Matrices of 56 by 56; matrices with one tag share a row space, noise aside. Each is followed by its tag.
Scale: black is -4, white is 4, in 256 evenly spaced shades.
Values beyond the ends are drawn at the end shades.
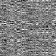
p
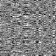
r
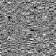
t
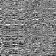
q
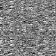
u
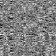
u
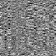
t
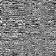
q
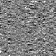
t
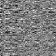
q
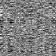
u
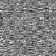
u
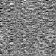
u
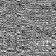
p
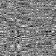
p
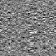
t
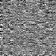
u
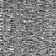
u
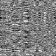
r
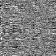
q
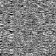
u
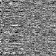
q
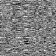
r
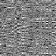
p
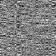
p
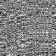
p
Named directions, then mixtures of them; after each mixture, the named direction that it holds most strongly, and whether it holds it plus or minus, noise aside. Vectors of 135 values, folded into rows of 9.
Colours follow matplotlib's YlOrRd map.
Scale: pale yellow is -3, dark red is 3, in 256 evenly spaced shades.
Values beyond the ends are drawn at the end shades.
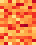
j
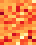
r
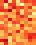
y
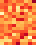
r, minus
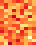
j, minus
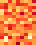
r, minus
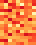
y, plus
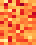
y, minus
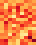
r, plus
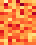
y, minus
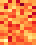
y, minus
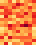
j, plus
